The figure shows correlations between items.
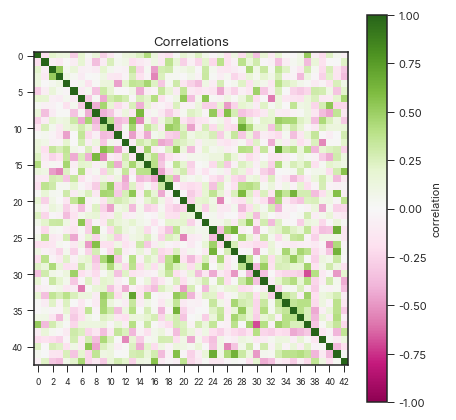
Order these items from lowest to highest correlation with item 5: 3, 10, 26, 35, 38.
35, 26, 3, 10, 38
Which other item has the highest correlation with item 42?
16
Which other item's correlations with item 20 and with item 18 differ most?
25
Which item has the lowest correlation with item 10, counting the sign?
21
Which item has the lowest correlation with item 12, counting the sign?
39
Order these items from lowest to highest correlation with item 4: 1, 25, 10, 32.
32, 1, 10, 25
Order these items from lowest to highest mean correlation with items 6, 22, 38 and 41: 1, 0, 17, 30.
30, 17, 1, 0
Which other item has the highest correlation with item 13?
33
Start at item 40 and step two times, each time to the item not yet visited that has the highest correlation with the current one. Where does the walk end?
9
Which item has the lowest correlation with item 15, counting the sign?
11
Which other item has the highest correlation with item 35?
19
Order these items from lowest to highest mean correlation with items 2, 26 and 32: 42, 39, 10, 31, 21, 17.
42, 10, 39, 31, 21, 17
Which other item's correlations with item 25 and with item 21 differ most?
28
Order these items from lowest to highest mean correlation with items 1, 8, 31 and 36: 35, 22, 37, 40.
40, 22, 37, 35
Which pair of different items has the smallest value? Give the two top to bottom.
30, 37
